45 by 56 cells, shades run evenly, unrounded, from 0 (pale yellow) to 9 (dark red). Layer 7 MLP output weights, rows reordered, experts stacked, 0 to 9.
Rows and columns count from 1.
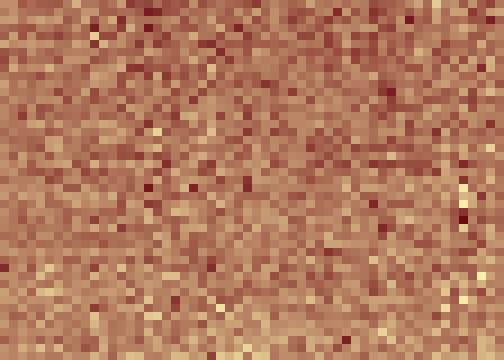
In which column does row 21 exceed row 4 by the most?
52
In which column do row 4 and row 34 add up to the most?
11
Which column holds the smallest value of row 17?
18
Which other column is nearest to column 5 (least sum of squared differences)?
3
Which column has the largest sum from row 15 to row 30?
43
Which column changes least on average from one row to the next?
2
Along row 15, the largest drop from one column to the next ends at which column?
21
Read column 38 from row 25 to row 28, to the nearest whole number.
5 5 4 4
